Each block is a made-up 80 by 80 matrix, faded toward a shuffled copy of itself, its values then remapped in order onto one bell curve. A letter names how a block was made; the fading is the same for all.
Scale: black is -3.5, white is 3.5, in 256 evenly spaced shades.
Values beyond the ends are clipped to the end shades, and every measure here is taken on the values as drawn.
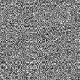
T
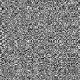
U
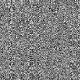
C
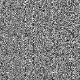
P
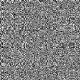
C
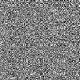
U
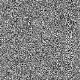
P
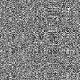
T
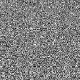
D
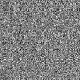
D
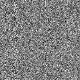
P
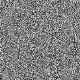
P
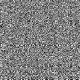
D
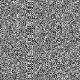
C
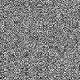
U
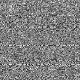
D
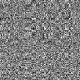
T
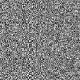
C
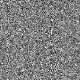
P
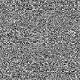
D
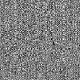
U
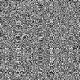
U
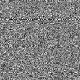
D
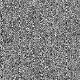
P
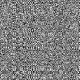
T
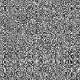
C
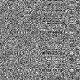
T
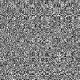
U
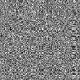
U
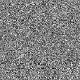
D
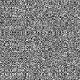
T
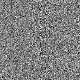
P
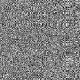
T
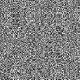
C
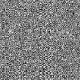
C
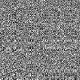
C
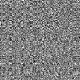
U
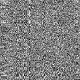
C
